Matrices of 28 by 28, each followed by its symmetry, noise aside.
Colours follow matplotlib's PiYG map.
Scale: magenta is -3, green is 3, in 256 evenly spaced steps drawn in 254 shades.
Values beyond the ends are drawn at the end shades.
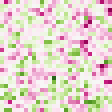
no symmetry.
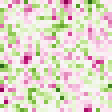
antisymmetric.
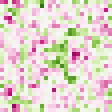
mirrored top to bottom.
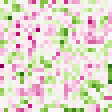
symmetric.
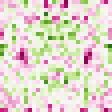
mirrored left to right.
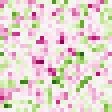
symmetric.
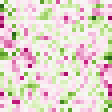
same after a half turn.
